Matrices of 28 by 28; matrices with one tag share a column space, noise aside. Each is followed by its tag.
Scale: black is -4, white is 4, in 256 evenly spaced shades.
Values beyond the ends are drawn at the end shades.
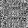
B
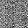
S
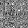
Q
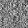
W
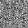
B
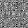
Q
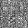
B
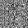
W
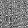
S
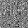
Q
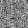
B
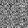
W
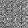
S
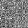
B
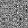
S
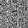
W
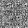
W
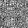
W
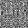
Q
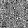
B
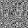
Q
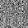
W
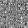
W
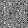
Q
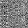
S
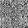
W
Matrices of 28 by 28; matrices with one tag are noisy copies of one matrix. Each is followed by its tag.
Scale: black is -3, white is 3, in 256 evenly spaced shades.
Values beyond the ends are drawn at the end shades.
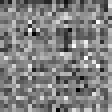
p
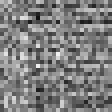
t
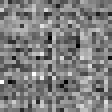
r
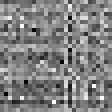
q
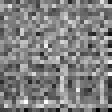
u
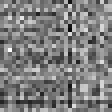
q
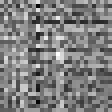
t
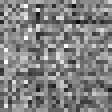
t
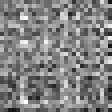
u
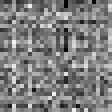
p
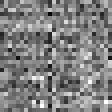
r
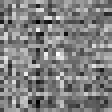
t
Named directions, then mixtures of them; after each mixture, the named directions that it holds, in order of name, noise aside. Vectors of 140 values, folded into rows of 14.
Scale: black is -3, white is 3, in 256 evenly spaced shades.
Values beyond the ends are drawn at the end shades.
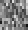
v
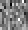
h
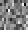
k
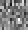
h, k, v.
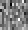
h.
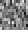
h, v.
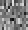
h, k, v.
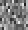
k, v.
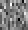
h.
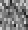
h, k, v.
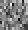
h, k, v.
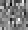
h, k, v.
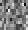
k.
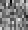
h, v.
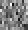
h, k, v.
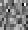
k.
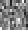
h, v.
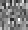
h, k, v.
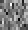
h, k, v.
